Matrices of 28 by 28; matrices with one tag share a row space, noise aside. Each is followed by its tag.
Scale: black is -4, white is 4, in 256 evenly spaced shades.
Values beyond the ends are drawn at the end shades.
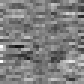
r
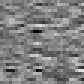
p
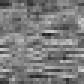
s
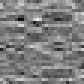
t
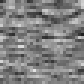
t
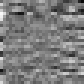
r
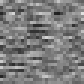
t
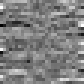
r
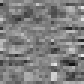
r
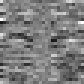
r
